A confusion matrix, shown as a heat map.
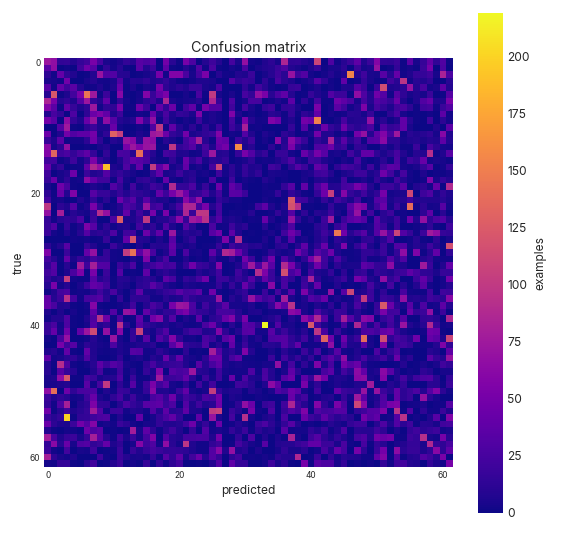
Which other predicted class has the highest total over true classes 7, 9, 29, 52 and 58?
41
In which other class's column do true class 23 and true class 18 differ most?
24
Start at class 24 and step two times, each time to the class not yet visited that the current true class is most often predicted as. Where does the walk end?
10
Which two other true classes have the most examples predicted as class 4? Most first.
20, 17
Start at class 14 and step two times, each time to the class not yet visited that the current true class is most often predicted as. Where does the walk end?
50
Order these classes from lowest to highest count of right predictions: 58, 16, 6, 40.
6, 58, 16, 40
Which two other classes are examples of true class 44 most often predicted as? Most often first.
25, 30
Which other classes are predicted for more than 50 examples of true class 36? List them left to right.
3, 26, 31, 48, 54, 61
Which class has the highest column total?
7
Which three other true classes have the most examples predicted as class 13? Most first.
29, 27, 56
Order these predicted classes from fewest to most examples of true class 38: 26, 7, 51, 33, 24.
33, 24, 26, 7, 51
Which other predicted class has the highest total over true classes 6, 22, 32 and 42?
48
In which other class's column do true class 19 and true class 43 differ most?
61
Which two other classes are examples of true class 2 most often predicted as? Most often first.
46, 60
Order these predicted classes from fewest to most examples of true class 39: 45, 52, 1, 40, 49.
1, 52, 40, 49, 45
